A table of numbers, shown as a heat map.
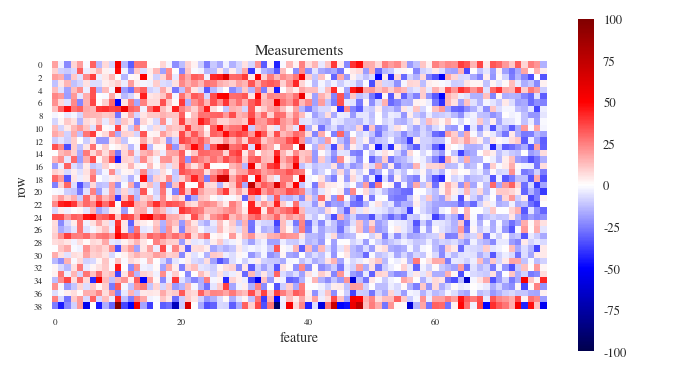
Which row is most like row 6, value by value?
15
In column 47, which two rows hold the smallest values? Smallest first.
34, 36
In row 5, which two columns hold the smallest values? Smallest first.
61, 51
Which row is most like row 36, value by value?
8
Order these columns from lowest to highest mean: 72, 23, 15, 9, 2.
72, 2, 15, 9, 23
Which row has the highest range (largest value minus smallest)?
38
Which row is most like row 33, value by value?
21
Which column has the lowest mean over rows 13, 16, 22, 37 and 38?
56
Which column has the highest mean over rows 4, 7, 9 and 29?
17
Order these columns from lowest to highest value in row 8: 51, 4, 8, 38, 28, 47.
47, 4, 51, 8, 38, 28
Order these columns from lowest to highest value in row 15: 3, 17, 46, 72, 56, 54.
54, 56, 46, 72, 17, 3
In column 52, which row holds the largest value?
0
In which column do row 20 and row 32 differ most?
31
